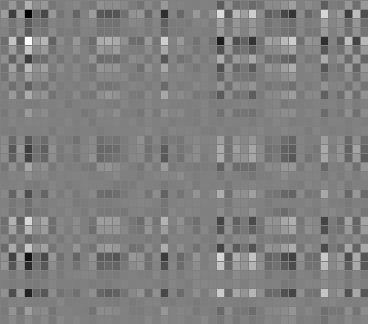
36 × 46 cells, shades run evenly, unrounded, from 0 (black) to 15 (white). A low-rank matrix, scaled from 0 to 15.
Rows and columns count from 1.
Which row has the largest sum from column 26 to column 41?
2
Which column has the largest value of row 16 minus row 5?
28
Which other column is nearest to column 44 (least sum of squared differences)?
6
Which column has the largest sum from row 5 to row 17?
4
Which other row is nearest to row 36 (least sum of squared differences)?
20
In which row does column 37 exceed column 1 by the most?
5
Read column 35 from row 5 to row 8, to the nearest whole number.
9 8 7 8
